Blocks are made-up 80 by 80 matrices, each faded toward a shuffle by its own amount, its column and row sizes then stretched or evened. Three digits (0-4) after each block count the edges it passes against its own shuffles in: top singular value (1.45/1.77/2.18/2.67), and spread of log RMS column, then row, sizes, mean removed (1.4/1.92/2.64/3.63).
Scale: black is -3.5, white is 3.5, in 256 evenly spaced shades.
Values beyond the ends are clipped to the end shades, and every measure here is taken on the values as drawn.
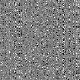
3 3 0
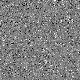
0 0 1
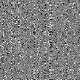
3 2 1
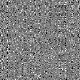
3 2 0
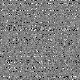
2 1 3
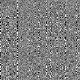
3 3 2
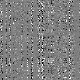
3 4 2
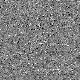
0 0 1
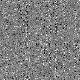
1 2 0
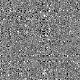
2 2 2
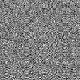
3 0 1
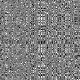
4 3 0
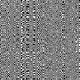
4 4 0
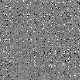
0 2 2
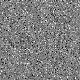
1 0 0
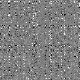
2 3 2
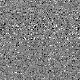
1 1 3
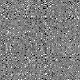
3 2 2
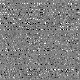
1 1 3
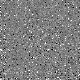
0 2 1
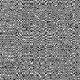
4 2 2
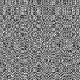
4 1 0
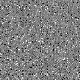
2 1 0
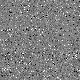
0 0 1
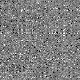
2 0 2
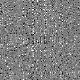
2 2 0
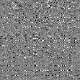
2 1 3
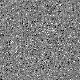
0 1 1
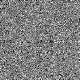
1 1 1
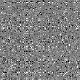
3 2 2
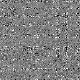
1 2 3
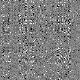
2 3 2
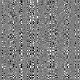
4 4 2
